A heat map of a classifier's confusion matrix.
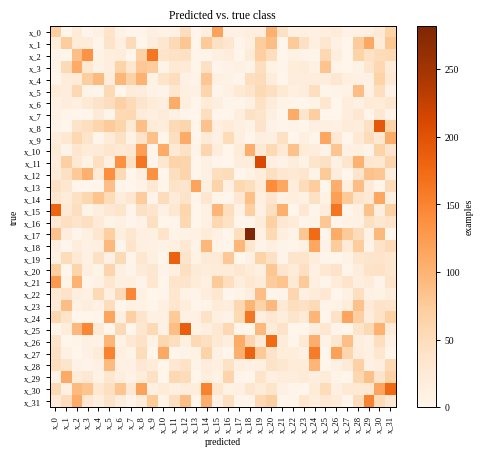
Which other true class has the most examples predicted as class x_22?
x_7
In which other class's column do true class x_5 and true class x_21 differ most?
x_0
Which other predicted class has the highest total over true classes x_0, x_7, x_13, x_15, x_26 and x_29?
x_20
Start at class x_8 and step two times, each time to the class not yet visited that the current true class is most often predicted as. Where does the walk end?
x_31
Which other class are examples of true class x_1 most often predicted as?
x_29
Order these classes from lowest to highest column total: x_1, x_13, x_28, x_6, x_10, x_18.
x_13, x_10, x_1, x_6, x_28, x_18
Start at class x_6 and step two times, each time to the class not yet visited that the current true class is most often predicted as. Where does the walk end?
x_19
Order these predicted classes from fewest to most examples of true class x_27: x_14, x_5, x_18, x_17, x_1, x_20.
x_1, x_20, x_14, x_17, x_5, x_18
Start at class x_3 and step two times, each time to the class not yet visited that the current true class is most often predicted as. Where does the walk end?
x_9
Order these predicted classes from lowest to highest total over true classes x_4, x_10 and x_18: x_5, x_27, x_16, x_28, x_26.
x_16, x_27, x_28, x_5, x_26
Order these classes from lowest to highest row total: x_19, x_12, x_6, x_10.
x_6, x_19, x_10, x_12
